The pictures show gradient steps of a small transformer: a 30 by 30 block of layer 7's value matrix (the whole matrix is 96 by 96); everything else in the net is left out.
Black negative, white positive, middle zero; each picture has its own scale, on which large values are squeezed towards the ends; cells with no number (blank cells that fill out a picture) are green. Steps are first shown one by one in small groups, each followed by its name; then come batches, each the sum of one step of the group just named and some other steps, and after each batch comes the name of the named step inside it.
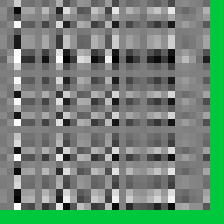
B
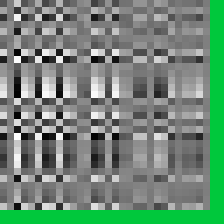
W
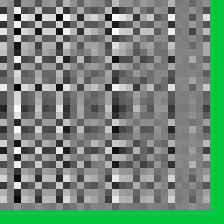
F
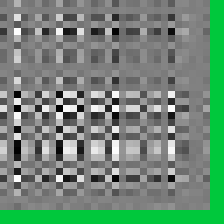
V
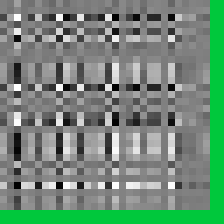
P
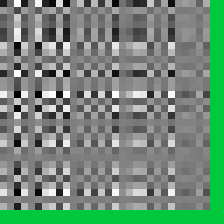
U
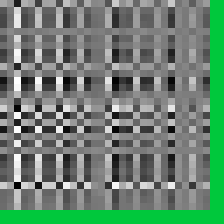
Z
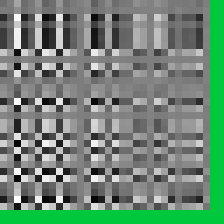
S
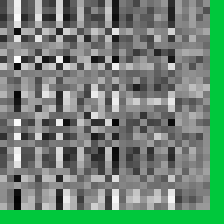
W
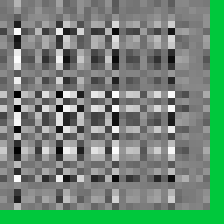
V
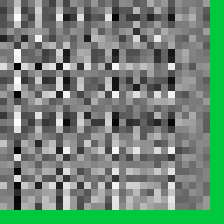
P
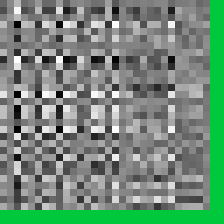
W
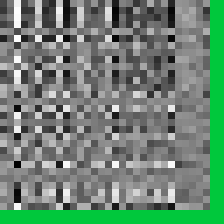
U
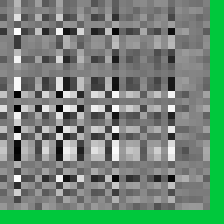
V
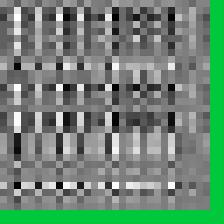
P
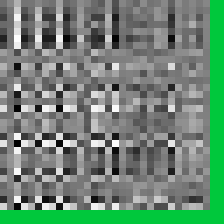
S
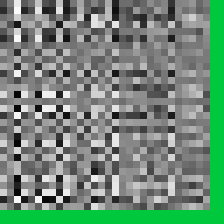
U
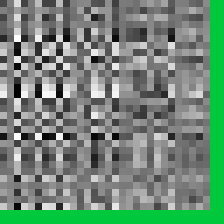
W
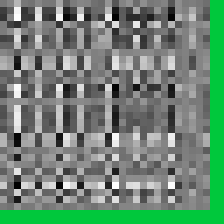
P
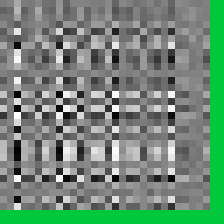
V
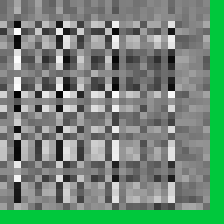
V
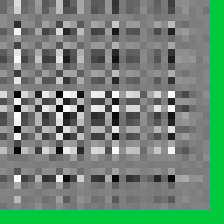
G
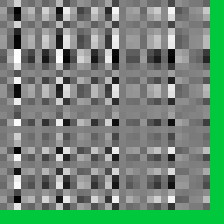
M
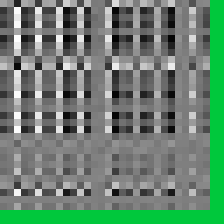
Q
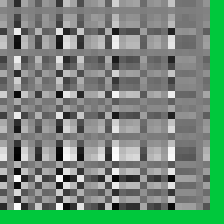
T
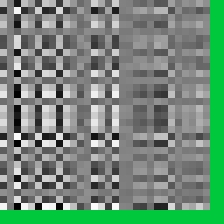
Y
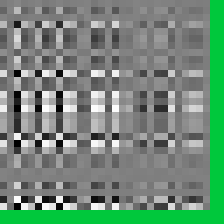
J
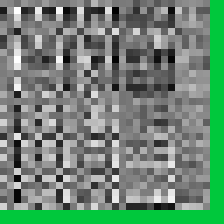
Y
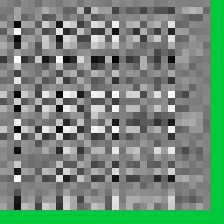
G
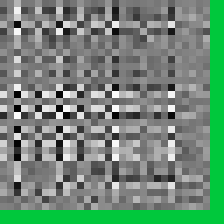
G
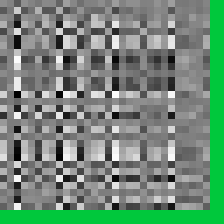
T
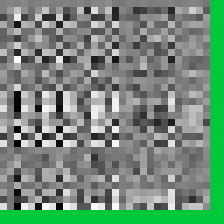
J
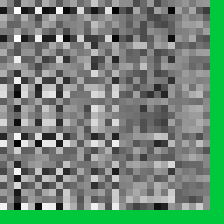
Y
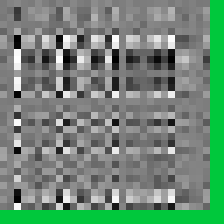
M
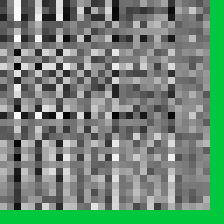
Q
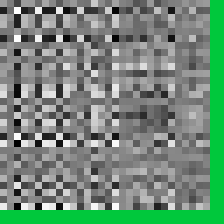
Y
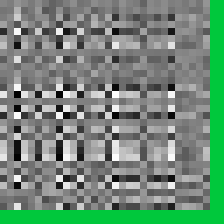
T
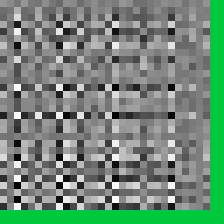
T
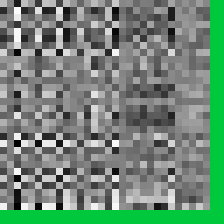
Y
